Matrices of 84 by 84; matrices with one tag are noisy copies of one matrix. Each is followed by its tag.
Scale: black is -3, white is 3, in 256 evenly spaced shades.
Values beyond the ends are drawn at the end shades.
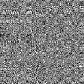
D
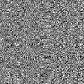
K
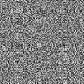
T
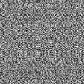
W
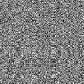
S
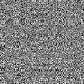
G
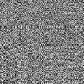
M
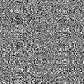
T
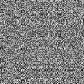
G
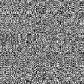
D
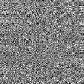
D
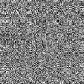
D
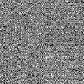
M
